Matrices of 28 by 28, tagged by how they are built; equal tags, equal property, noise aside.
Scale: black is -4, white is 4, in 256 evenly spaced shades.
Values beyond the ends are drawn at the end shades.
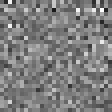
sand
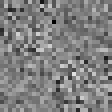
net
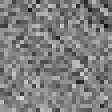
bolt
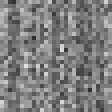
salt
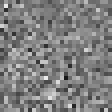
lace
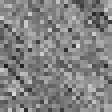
bolt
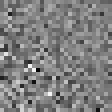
lace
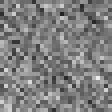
bolt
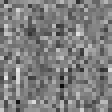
sand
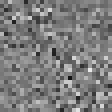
net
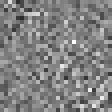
net
